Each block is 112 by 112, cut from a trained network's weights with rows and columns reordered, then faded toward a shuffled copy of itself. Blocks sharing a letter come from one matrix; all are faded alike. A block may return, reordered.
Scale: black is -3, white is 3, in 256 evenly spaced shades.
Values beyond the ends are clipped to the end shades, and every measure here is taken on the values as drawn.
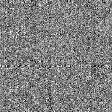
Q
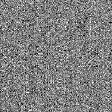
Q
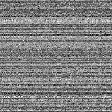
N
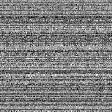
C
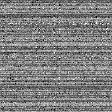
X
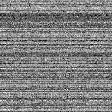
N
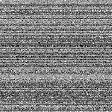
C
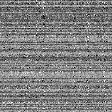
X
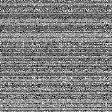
X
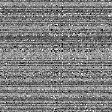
X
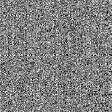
Q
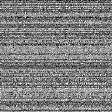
C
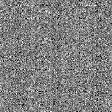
Q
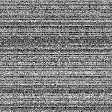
N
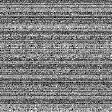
C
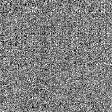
Q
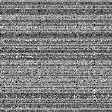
X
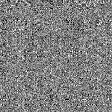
Q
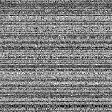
N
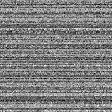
N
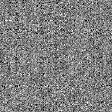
Q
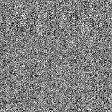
Q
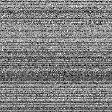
C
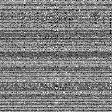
X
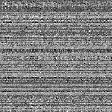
C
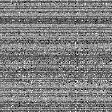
X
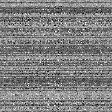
X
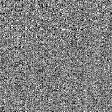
Q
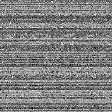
C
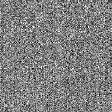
Q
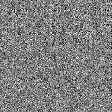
Q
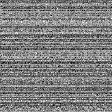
C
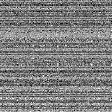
C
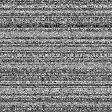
C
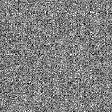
Q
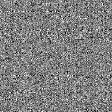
Q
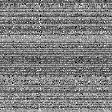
X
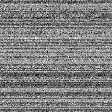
C
